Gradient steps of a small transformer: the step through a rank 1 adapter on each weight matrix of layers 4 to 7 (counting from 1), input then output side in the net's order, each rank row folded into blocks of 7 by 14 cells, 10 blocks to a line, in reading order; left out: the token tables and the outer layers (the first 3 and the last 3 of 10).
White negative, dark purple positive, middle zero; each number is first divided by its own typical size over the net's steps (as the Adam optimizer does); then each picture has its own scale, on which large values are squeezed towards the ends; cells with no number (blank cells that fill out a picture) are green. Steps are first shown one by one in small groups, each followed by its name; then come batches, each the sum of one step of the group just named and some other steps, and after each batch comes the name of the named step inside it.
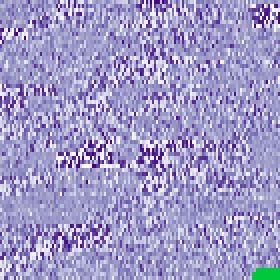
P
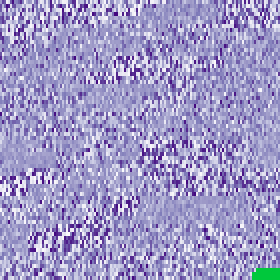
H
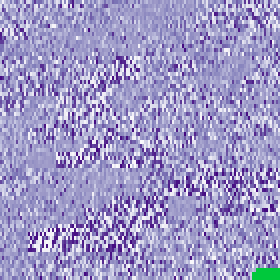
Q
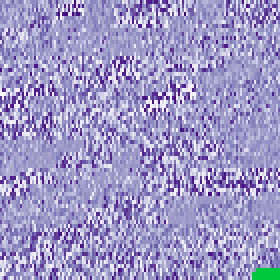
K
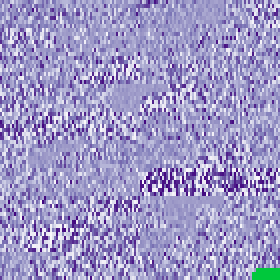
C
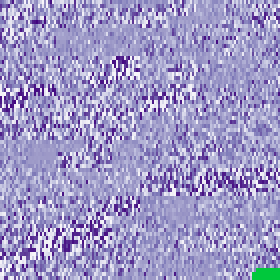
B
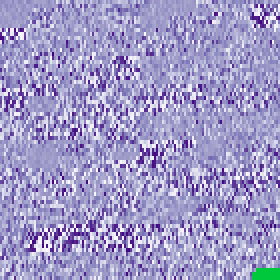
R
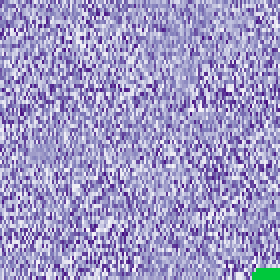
R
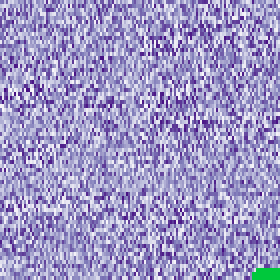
R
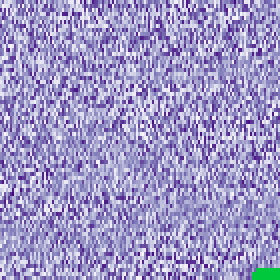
K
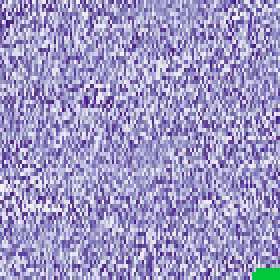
B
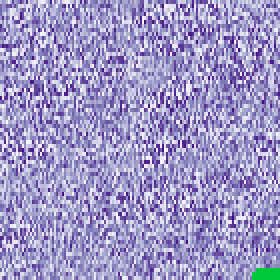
B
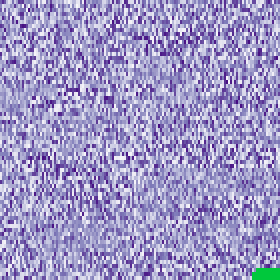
H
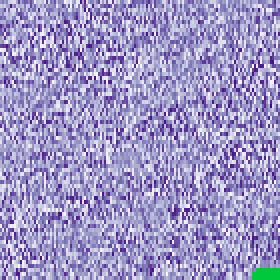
C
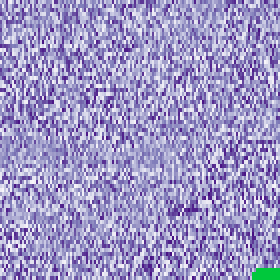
K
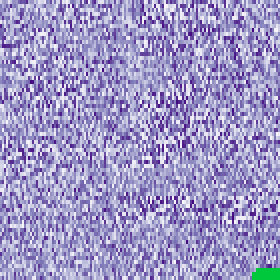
Q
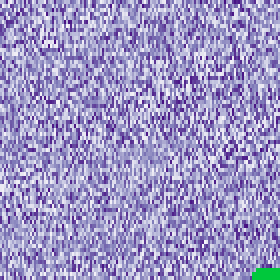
C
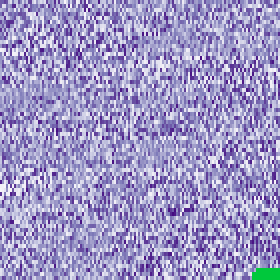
H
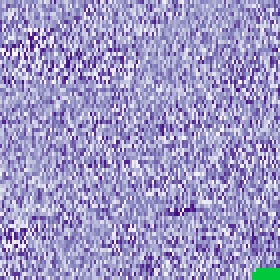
H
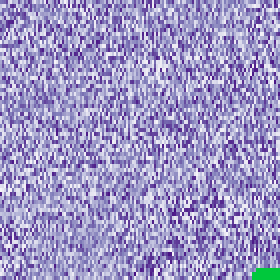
P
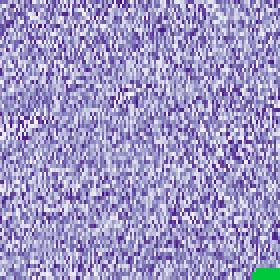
K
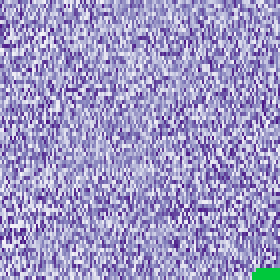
B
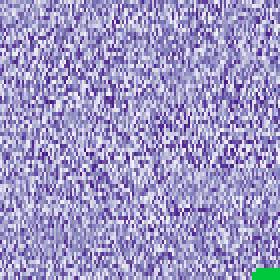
P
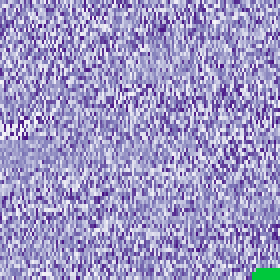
R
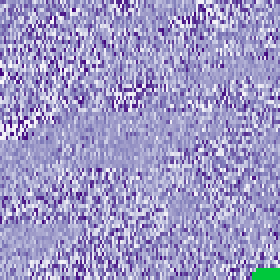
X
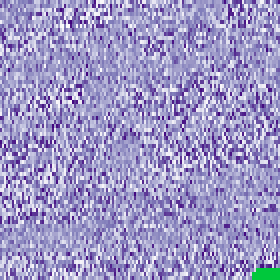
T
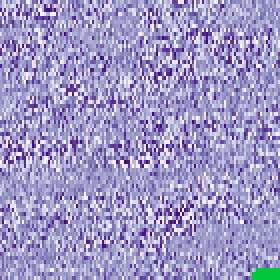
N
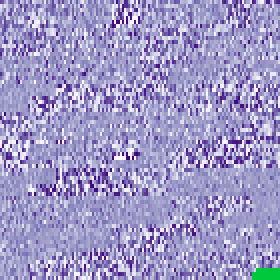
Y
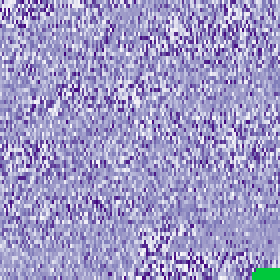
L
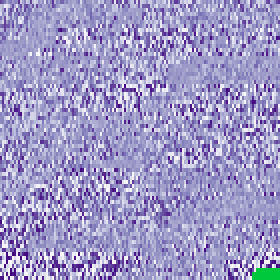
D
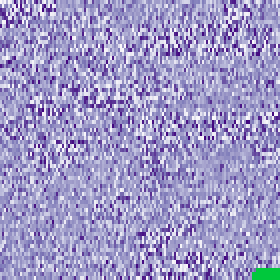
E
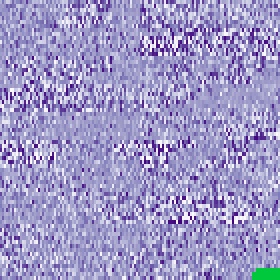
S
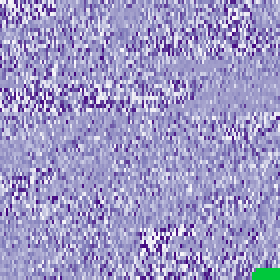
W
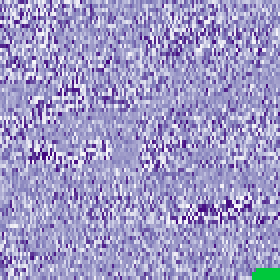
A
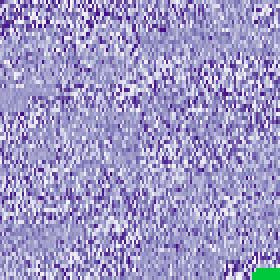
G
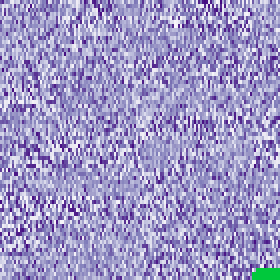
L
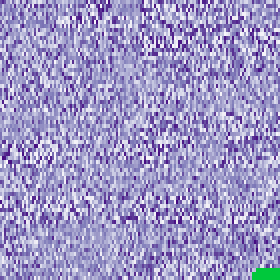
S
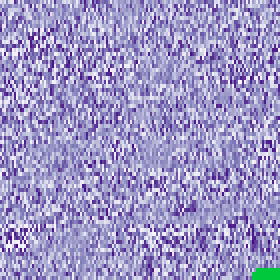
W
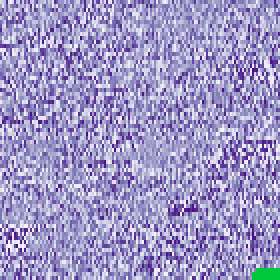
W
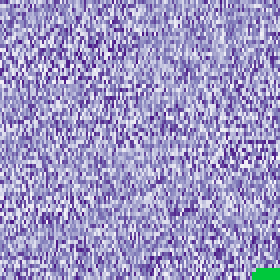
X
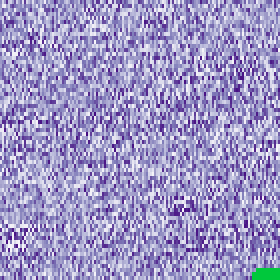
N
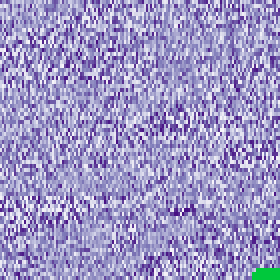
N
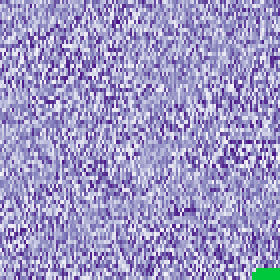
Y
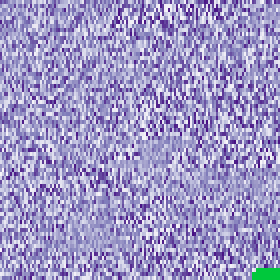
Y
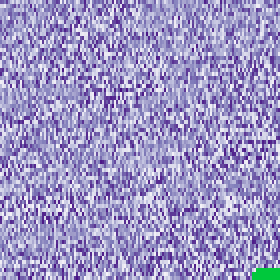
X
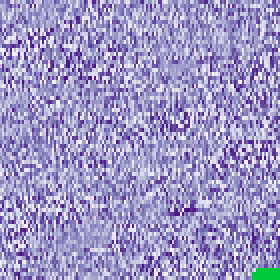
T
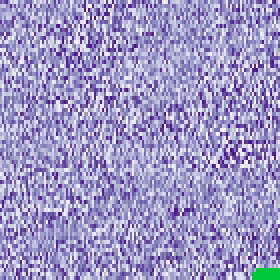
G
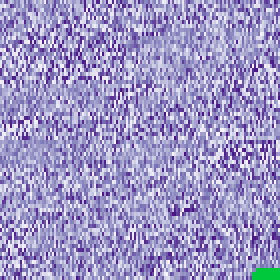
X
